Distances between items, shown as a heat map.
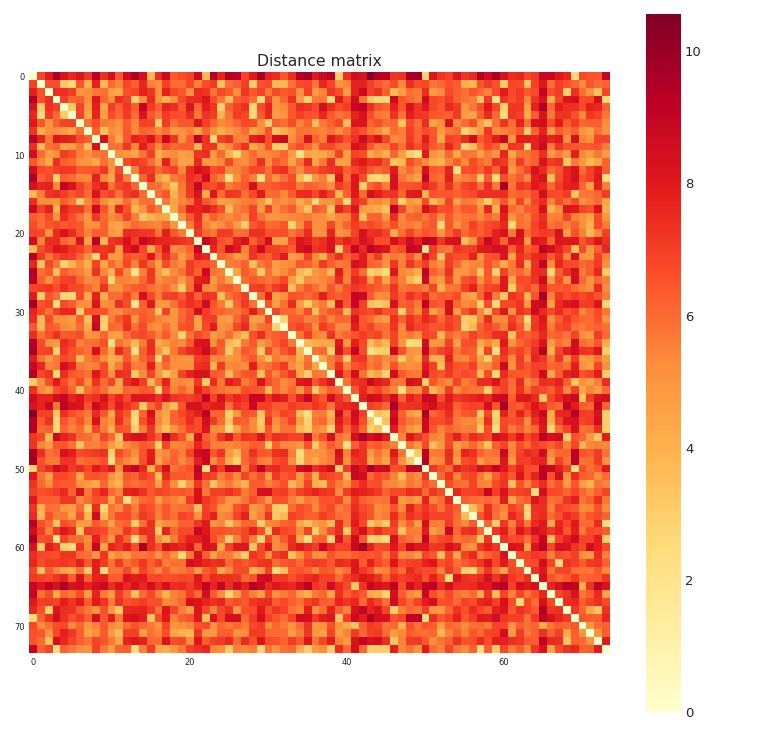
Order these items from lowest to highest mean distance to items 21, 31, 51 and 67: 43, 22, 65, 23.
43, 23, 22, 65
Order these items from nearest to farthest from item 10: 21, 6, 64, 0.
6, 64, 21, 0
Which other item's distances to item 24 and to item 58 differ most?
4
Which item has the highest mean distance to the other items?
65
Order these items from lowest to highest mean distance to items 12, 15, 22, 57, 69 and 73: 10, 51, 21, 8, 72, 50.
50, 10, 51, 72, 8, 21
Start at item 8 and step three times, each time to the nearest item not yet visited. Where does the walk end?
19
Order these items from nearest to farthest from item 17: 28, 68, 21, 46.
28, 21, 68, 46
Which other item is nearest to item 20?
71
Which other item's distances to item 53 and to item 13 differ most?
29
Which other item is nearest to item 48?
34
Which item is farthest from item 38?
0
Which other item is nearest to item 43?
35
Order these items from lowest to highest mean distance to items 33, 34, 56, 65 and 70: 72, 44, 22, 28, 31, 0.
31, 44, 28, 72, 22, 0
